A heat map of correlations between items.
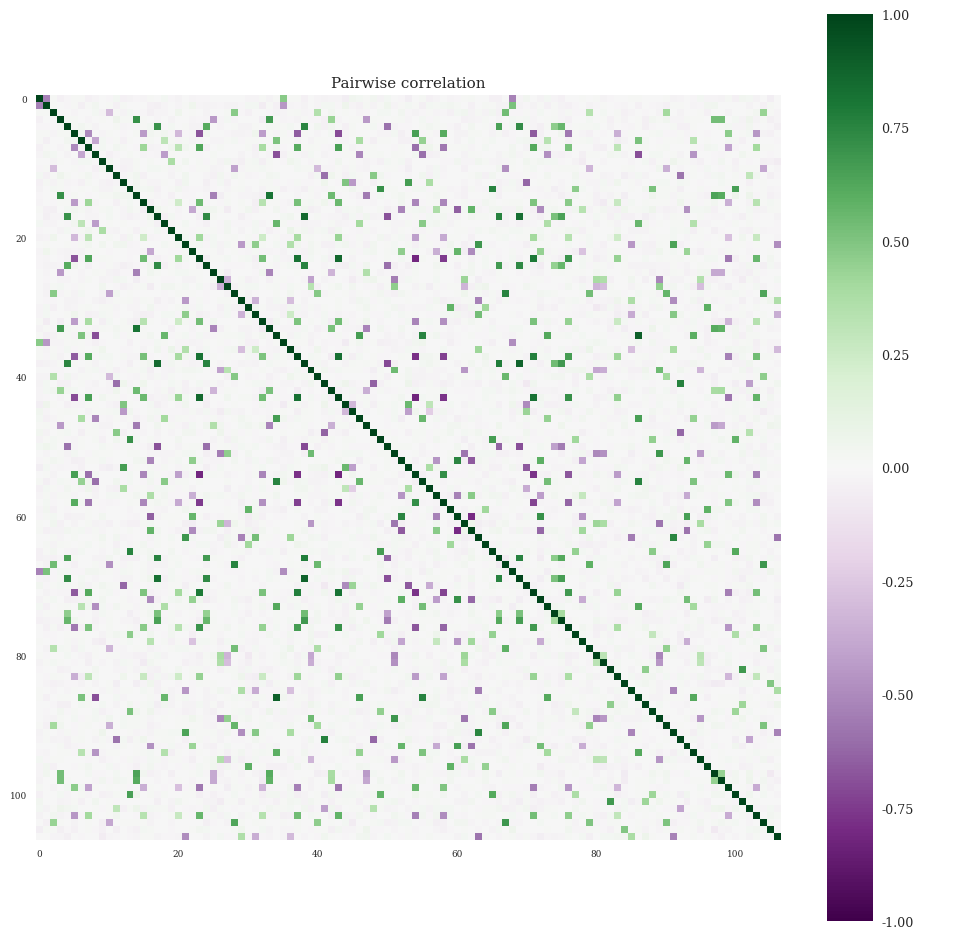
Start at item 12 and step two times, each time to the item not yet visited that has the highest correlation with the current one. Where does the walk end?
44
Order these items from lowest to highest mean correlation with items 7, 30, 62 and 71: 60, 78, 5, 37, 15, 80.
5, 60, 80, 78, 15, 37
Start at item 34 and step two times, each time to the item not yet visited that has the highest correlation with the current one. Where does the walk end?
55
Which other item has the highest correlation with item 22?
60
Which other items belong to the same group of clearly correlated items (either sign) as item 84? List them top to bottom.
105
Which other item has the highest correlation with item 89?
51
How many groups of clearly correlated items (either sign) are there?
16
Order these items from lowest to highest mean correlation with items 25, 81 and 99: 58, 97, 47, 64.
97, 64, 47, 58
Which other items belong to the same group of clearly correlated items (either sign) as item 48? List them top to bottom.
11, 41, 92, 102
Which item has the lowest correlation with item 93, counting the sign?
62
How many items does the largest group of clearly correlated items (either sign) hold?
15
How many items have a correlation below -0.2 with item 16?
5
